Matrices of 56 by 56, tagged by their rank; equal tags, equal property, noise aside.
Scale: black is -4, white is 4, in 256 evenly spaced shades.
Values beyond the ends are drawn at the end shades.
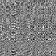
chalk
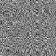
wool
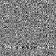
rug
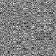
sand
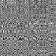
rug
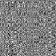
rug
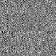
wool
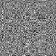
wool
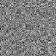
rug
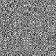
wool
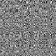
sand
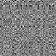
chalk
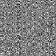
rug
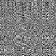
rug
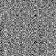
sand
